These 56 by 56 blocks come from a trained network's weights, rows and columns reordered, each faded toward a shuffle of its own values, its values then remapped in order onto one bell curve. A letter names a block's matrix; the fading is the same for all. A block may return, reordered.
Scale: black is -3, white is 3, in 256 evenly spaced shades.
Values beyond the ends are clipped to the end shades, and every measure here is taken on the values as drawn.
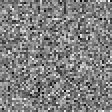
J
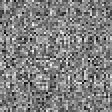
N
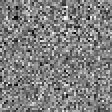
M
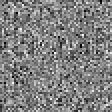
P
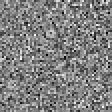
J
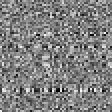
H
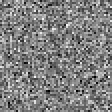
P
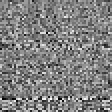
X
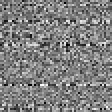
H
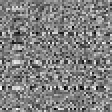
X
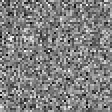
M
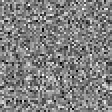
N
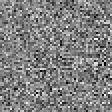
M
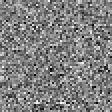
J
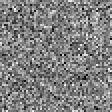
J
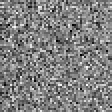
P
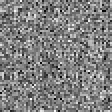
P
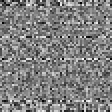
X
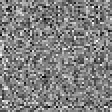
N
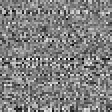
X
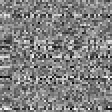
X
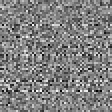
H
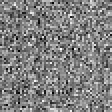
P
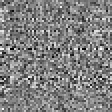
H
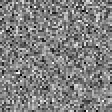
J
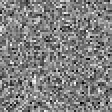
J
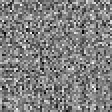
P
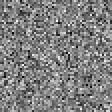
P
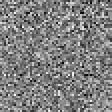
M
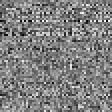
X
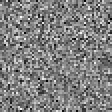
J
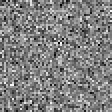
J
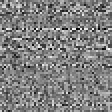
X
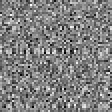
N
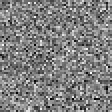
M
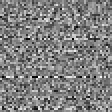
X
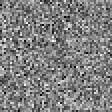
J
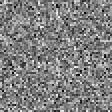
J
